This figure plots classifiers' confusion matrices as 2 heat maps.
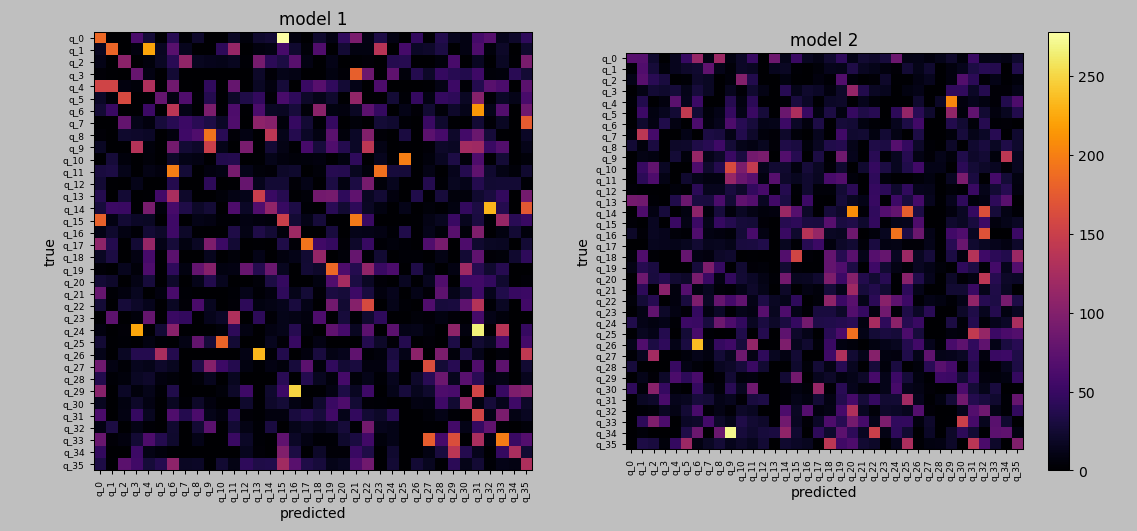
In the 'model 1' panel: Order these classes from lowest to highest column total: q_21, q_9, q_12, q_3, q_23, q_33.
q_12, q_23, q_3, q_9, q_33, q_21
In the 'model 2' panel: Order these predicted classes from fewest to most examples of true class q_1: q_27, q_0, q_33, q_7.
q_0, q_27, q_33, q_7
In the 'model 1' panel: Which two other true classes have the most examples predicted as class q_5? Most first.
q_26, q_13
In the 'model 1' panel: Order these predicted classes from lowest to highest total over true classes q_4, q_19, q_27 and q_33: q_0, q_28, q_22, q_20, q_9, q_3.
q_3, q_28, q_20, q_22, q_9, q_0
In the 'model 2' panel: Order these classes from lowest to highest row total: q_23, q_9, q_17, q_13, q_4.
q_17, q_4, q_23, q_9, q_13
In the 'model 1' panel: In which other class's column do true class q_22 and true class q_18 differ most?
q_19
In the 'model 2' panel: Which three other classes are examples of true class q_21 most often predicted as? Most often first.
q_20, q_3, q_5
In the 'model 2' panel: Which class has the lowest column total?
q_28
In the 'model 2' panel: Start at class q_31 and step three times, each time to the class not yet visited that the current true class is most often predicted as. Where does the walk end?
q_32
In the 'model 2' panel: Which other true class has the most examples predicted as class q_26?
q_16
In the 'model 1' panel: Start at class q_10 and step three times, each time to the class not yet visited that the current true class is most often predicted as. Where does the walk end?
q_9
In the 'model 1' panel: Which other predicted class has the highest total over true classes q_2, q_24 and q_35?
q_31
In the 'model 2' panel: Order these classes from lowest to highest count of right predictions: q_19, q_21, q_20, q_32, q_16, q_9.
q_21, q_9, q_19, q_32, q_20, q_16
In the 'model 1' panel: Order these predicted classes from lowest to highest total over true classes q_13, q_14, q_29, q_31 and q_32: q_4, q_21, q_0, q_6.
q_4, q_21, q_0, q_6
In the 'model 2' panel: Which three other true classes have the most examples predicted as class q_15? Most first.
q_18, q_5, q_29
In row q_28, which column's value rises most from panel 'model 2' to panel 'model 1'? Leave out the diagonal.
q_30
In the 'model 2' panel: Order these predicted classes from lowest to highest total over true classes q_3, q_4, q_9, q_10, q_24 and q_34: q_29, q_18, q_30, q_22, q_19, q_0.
q_0, q_18, q_30, q_19, q_29, q_22
